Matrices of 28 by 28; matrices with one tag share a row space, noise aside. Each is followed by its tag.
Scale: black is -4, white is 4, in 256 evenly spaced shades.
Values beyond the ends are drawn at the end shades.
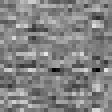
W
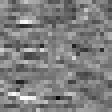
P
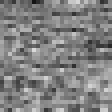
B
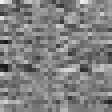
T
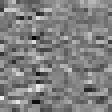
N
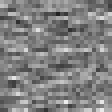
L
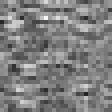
P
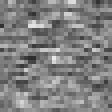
W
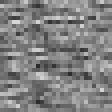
L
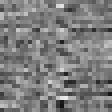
T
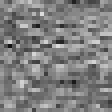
B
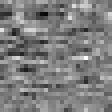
P
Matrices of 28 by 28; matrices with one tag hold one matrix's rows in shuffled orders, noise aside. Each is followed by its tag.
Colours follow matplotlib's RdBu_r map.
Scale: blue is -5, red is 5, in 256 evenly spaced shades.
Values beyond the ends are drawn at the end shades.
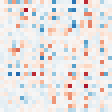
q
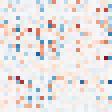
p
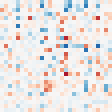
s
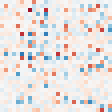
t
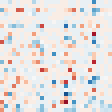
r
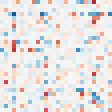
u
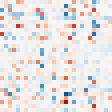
r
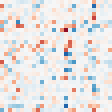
r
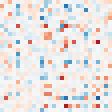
s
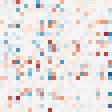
p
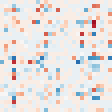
u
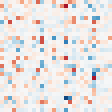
r
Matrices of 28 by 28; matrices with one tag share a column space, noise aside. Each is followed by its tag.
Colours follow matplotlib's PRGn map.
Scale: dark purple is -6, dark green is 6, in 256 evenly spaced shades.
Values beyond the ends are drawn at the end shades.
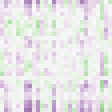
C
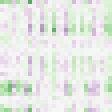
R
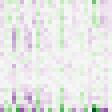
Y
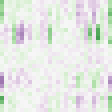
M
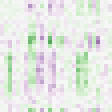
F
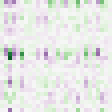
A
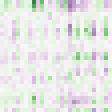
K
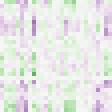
C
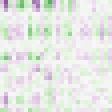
K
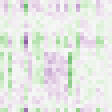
F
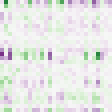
A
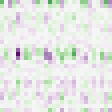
A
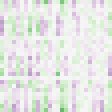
C
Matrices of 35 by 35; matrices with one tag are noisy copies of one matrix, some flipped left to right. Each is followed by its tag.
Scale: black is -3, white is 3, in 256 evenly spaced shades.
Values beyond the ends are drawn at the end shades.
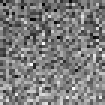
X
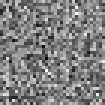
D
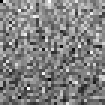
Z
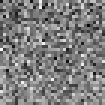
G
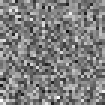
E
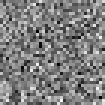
E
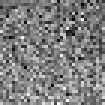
X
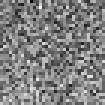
G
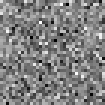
E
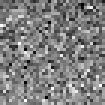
X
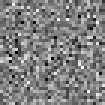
D
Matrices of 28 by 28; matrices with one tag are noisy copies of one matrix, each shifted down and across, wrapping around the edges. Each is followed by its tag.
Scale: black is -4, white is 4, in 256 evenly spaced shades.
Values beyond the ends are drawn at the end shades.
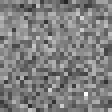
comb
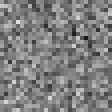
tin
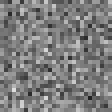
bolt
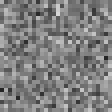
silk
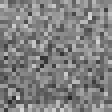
comb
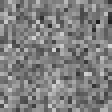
silk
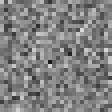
tin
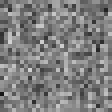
silk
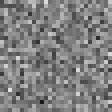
bolt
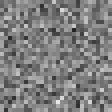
tin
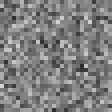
tin
